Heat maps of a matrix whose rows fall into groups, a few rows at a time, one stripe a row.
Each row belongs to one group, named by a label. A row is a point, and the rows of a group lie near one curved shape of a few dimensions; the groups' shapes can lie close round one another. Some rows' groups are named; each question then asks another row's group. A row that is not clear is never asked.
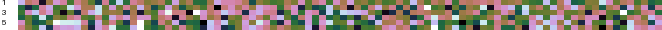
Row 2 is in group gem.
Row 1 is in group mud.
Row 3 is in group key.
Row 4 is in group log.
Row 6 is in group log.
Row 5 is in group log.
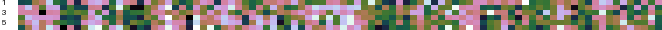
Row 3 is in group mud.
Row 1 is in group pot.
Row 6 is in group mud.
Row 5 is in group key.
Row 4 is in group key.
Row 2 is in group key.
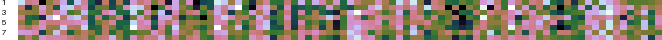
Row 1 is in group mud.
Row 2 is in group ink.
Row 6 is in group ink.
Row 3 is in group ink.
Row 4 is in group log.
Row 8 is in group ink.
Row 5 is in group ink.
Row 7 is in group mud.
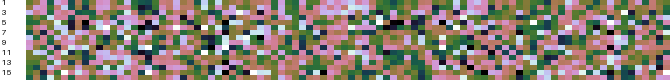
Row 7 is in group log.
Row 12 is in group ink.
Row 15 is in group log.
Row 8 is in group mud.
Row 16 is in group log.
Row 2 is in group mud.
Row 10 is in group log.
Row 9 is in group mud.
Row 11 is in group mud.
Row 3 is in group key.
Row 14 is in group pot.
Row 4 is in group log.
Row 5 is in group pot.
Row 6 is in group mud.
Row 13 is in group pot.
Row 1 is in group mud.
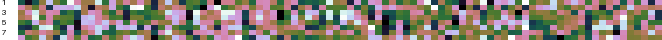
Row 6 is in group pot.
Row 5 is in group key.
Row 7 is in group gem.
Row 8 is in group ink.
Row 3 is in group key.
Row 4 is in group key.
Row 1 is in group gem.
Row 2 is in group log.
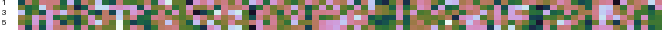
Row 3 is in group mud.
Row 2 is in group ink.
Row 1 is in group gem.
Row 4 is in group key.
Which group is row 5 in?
mud
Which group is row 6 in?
mud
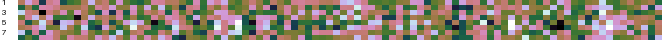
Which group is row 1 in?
mud
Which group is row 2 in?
ink
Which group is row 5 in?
ink
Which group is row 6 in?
ink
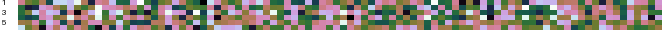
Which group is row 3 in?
mud
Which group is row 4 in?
gem
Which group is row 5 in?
mud
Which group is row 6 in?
mud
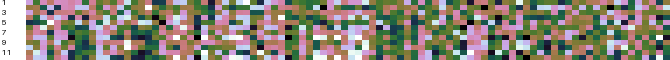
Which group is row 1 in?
mud
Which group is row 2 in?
log
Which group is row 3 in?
mud
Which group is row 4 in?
mud
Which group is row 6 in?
key
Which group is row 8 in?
key
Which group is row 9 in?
key
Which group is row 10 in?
key
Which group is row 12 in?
key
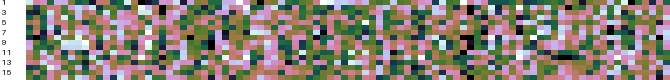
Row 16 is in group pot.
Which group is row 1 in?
key
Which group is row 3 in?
pot
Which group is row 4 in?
log
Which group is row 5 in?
ink
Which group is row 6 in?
log
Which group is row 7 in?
log
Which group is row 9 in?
log
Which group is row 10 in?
log
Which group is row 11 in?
key
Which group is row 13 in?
key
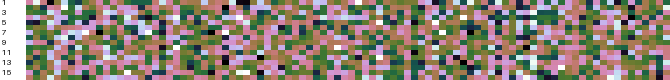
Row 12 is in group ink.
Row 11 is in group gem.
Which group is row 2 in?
log
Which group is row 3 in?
ink
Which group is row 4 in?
key
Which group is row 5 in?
pot
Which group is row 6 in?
ink
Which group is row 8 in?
log
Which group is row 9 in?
mud
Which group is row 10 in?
gem
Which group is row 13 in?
pot
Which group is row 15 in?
mud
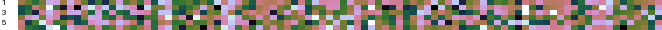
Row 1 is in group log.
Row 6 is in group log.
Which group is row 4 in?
key
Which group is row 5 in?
ink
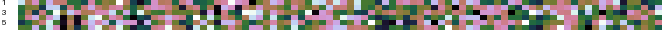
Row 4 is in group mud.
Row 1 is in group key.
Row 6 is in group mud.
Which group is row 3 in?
log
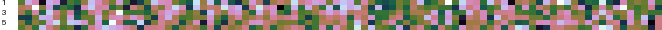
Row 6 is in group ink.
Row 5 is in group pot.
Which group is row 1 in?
mud
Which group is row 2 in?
key
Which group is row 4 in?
pot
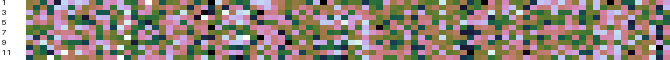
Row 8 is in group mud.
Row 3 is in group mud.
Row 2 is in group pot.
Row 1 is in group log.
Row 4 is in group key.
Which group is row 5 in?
key
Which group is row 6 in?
pot
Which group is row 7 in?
ink
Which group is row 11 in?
log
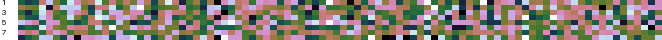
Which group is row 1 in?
gem
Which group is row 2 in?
log
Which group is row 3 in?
pot
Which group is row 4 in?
ink
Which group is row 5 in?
key
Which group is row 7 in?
mud
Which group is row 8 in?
pot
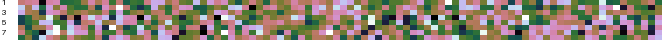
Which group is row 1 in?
mud
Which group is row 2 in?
key
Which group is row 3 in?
mud
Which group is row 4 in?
pot
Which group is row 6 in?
pot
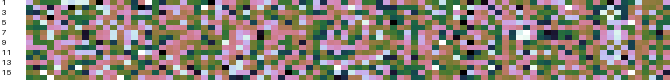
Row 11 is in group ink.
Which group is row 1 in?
log
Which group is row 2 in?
mud
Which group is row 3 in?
pot
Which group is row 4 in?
mud
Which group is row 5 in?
key
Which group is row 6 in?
pot
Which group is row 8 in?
ink
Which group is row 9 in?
log
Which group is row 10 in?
key
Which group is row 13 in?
key
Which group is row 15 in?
key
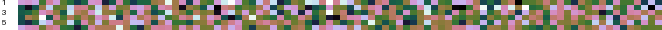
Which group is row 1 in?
key
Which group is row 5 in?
pot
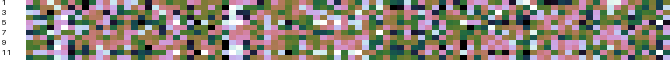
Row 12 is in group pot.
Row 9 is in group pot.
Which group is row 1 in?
ink
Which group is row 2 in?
pot
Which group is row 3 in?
mud
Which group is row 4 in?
log
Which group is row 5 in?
key
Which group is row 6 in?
log
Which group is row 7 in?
pot
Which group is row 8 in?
mud
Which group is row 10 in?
pot
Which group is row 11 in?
key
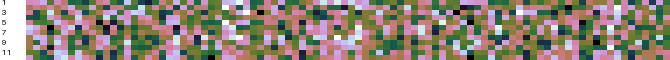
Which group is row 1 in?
key
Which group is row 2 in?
ink
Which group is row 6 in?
mud
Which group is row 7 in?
mud
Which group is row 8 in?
key
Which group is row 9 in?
mud
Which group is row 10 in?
mud
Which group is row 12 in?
log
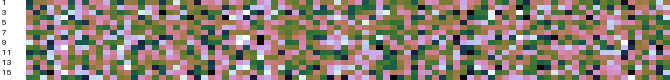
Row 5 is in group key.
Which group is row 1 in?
gem
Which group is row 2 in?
log
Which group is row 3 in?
ink
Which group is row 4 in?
log
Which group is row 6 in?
mud
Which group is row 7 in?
pot
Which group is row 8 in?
ink
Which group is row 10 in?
pot
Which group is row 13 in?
mud
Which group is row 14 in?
mud
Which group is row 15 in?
log
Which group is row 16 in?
key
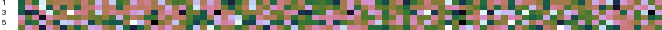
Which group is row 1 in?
gem
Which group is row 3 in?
gem
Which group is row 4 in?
mud
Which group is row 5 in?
ink
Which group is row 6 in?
mud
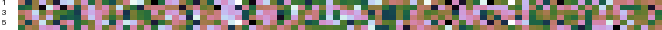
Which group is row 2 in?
pot
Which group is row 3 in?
key
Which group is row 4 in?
key
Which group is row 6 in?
gem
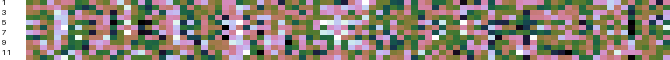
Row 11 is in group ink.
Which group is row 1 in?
ink
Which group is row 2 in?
key
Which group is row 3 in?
log
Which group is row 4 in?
pot
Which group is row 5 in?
key
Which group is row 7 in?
key
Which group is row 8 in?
gem
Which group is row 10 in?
key
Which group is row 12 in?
log
